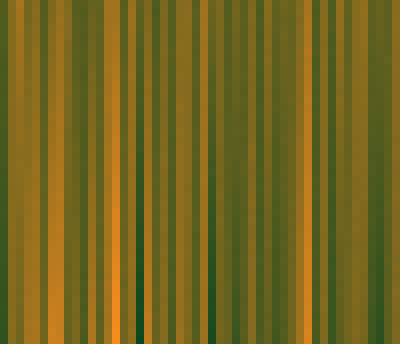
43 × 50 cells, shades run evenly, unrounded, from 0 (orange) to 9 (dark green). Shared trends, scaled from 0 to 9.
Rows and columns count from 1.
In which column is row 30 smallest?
15
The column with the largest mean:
18
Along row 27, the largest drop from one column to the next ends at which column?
19
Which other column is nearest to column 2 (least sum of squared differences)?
41
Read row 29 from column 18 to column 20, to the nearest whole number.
8 3 6
